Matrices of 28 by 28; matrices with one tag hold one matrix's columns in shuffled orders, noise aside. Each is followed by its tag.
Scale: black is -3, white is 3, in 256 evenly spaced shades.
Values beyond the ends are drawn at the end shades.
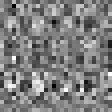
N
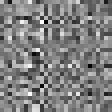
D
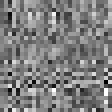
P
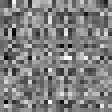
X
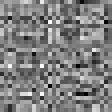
D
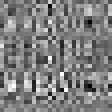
N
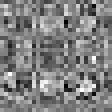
N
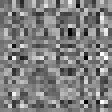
X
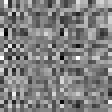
X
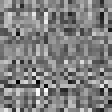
P
